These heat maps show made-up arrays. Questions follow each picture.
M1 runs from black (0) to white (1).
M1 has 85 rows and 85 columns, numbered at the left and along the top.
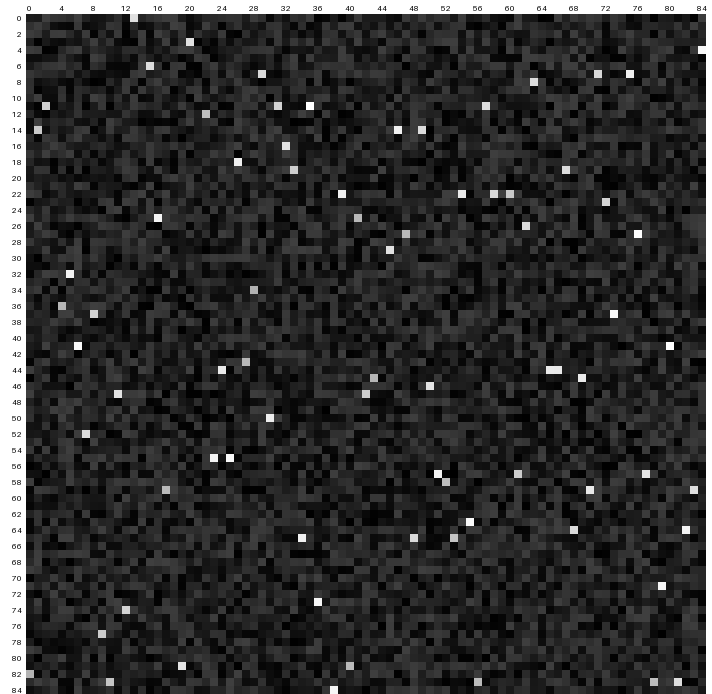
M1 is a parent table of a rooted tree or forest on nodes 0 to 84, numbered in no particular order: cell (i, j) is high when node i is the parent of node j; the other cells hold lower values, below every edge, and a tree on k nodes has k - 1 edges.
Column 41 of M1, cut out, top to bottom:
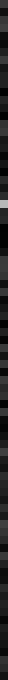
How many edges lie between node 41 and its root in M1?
5
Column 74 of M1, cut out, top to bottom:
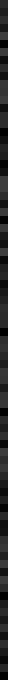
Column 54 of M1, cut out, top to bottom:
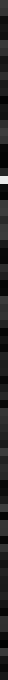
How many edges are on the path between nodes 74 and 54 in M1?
3
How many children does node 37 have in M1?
2
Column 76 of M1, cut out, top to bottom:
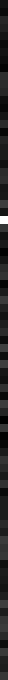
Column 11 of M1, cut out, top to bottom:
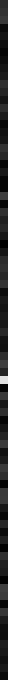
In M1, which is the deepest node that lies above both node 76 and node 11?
27
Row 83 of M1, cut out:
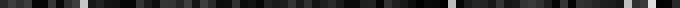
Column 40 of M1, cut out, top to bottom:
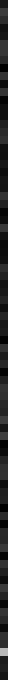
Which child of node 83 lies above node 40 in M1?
81
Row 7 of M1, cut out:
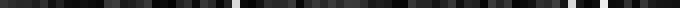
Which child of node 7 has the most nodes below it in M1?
29
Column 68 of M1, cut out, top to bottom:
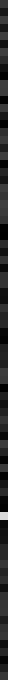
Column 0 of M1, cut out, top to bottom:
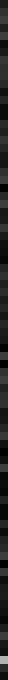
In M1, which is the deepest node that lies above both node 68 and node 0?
64
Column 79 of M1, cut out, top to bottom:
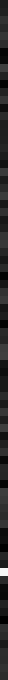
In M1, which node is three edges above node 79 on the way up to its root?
52
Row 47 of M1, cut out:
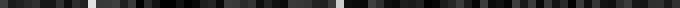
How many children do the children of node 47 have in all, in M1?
4
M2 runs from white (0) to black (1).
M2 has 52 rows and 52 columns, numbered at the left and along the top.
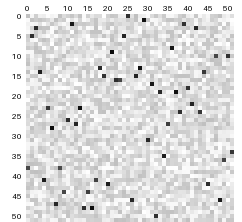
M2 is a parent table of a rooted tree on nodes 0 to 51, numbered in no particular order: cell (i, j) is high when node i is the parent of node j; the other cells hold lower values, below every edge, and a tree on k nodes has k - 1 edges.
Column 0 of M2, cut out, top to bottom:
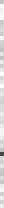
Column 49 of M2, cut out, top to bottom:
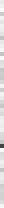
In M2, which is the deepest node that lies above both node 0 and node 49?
38
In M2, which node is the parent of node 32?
50
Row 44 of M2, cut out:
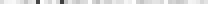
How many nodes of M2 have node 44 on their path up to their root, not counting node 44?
11
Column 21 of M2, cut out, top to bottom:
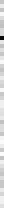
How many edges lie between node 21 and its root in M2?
5
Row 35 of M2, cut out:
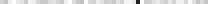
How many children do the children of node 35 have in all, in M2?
1
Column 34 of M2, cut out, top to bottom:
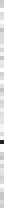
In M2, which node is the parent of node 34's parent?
27
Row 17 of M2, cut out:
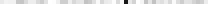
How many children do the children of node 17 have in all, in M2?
1
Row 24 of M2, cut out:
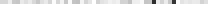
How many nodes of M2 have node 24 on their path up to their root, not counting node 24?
7
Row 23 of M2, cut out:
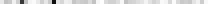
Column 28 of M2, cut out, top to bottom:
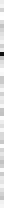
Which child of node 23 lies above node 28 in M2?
13
